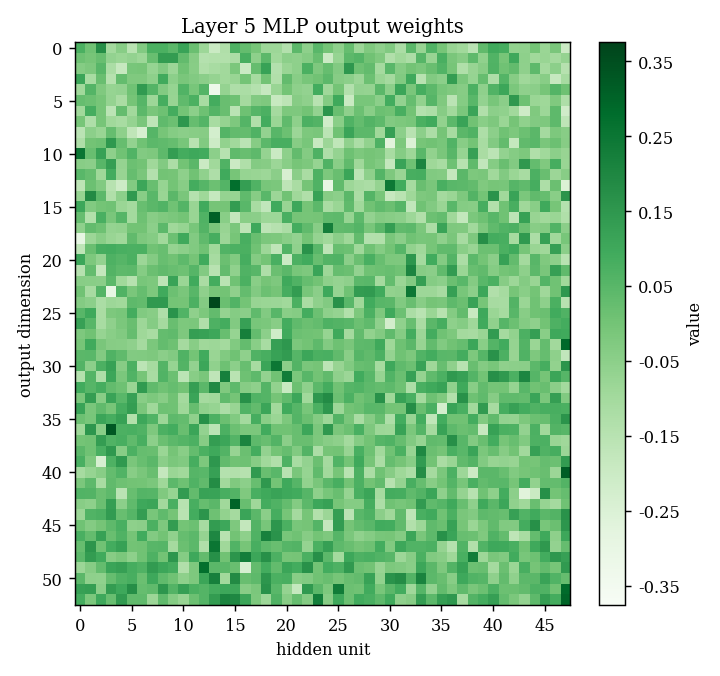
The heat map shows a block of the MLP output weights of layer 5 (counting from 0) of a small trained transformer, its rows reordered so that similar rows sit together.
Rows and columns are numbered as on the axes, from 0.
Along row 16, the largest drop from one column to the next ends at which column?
14
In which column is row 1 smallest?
24
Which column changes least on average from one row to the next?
28
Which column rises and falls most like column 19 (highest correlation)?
45
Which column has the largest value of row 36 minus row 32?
3
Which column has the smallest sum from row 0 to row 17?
47
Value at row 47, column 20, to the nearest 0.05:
0.05
